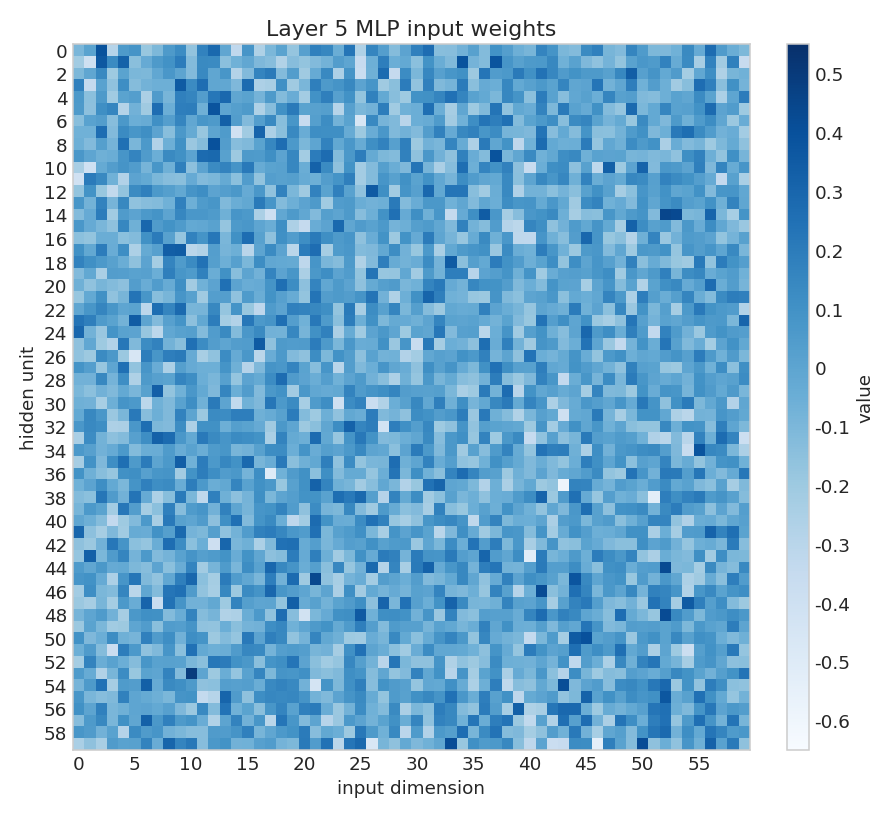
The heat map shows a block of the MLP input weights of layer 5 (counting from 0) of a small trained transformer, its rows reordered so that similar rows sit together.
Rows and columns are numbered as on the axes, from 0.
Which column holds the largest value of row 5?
12
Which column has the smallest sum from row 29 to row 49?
3
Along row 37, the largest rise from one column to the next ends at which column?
44
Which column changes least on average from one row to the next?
24
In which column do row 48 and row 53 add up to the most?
10
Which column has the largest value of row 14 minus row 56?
53
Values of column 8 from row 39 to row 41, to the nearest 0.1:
0.2 0.2 0
